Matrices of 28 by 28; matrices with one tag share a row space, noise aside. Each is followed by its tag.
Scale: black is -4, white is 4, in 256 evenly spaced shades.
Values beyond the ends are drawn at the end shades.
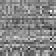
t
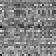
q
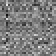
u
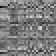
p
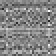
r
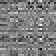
p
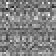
u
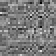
p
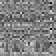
t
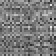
t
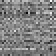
t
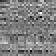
p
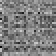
q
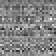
t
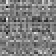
u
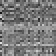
q
